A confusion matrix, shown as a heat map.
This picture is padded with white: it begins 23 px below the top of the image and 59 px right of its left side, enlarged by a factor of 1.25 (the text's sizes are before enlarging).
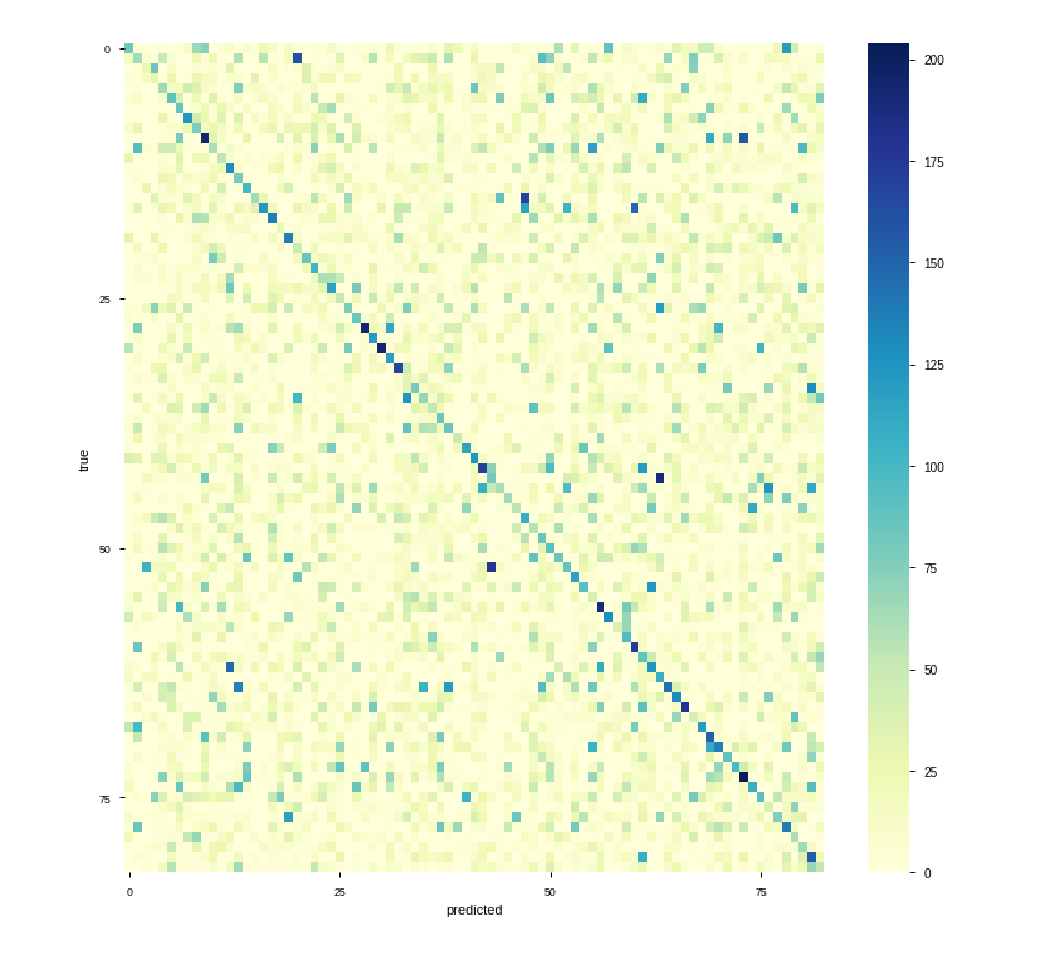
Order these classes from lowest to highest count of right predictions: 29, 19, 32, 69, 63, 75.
75, 63, 29, 19, 69, 32
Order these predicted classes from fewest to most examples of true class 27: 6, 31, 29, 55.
55, 29, 6, 31
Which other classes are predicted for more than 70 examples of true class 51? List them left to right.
14, 19, 48, 77
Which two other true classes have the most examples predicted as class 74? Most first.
46, 44
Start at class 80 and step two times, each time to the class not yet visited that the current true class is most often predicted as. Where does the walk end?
61
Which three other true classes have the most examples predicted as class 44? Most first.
15, 5, 61
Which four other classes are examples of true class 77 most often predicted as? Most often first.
19, 46, 63, 54
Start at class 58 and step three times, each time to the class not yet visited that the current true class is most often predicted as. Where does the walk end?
48
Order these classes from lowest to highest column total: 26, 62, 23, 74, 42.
26, 74, 23, 62, 42
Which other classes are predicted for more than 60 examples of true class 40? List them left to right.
17, 24, 54
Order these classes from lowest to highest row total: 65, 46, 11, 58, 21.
58, 11, 21, 65, 46
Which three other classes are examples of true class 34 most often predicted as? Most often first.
81, 71, 76
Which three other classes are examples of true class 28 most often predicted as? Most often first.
31, 70, 1
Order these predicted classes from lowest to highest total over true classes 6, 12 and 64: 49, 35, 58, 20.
58, 20, 49, 35
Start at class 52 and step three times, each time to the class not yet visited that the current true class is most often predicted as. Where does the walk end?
50
